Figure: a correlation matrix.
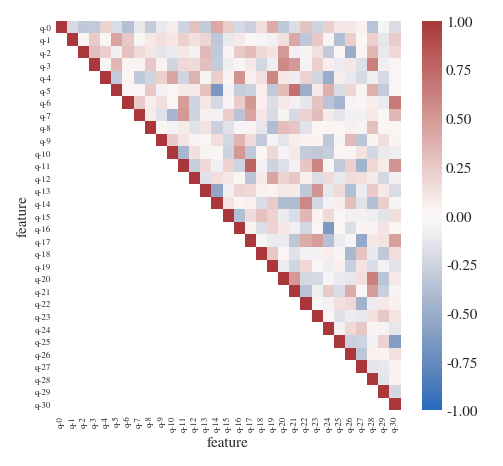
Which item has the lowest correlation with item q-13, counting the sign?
q-14
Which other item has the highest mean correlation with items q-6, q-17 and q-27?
q-30
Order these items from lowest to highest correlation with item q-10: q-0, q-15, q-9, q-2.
q-15, q-2, q-0, q-9
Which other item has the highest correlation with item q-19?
q-4
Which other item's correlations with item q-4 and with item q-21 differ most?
q-5
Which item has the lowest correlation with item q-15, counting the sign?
q-16
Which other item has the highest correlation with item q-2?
q-20
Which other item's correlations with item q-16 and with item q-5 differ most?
q-24
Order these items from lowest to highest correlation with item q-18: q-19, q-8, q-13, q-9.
q-9, q-8, q-13, q-19
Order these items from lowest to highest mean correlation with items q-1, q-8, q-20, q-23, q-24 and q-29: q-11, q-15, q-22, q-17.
q-22, q-15, q-17, q-11
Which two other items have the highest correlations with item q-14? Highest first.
q-22, q-0
